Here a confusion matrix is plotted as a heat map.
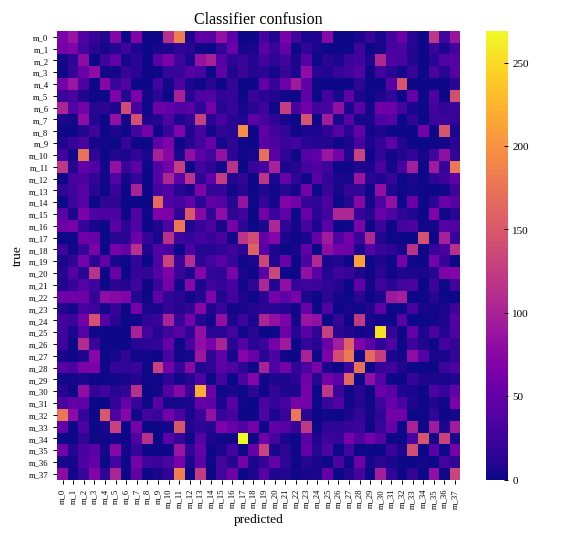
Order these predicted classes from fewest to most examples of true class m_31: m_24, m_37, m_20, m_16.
m_24, m_20, m_16, m_37
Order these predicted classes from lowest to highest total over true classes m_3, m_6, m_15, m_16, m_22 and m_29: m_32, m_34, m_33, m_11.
m_34, m_33, m_32, m_11
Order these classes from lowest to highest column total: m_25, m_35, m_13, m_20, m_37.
m_35, m_20, m_25, m_37, m_13
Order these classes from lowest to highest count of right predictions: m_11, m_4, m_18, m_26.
m_4, m_26, m_11, m_18
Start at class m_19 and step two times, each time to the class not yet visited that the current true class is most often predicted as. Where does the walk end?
m_9
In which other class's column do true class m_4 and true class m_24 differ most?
m_3
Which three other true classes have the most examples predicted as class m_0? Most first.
m_32, m_11, m_6
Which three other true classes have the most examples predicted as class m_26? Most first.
m_27, m_15, m_6
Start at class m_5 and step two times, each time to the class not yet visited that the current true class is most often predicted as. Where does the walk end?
m_11
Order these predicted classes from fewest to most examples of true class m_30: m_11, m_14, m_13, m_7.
m_14, m_11, m_7, m_13
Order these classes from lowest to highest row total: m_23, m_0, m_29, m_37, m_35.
m_23, m_29, m_35, m_37, m_0
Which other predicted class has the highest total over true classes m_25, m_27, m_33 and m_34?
m_30
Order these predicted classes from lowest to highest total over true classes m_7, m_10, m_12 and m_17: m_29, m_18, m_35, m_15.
m_35, m_29, m_18, m_15
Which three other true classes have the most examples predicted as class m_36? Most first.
m_8, m_34, m_17
